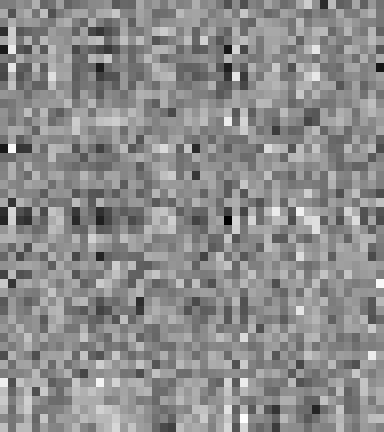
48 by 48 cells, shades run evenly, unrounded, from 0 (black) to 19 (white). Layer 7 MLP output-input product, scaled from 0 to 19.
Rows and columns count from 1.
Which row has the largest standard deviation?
25
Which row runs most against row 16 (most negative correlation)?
23
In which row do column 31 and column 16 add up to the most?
47
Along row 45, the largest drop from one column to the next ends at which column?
2
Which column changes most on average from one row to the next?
13
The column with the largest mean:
40
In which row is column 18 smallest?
34
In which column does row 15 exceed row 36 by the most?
31
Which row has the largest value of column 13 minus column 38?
43
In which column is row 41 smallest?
38
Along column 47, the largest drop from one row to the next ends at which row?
18
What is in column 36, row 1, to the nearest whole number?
8
